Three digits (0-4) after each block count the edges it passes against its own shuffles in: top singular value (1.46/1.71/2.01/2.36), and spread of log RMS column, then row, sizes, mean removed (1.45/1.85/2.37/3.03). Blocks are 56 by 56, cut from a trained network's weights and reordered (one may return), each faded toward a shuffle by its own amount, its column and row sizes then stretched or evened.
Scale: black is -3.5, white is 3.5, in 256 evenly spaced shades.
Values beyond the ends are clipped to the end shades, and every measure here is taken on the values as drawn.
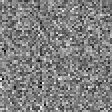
1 0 1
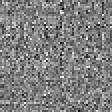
1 2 2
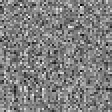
2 1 0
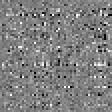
2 2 3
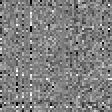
1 4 1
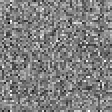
2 0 2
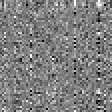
3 4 1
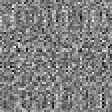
3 2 2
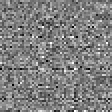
3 1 2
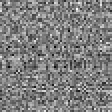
3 0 1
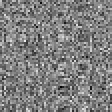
3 0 0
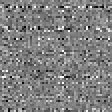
3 1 4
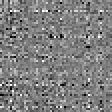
2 3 3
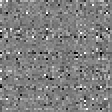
0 3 3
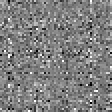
0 3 3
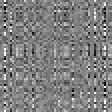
4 4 0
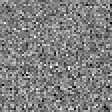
0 0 2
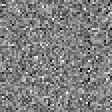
1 1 1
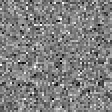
2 0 1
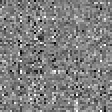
1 3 2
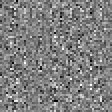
2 3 0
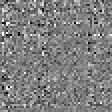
1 3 3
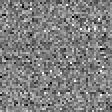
1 0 0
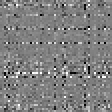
2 3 4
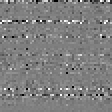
1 0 4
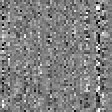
3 4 0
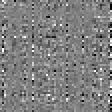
1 4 2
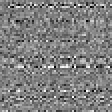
4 0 4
